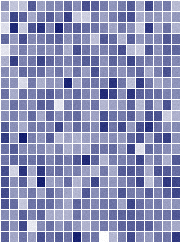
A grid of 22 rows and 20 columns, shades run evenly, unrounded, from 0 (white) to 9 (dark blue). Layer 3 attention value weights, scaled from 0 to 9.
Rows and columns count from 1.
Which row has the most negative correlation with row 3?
13
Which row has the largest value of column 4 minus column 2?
1
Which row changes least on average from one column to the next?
20
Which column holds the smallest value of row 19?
3
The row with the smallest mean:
10
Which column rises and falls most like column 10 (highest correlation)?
4
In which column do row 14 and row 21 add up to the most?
15
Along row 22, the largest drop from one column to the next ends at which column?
12
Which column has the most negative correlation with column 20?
17
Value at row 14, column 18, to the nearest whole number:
5
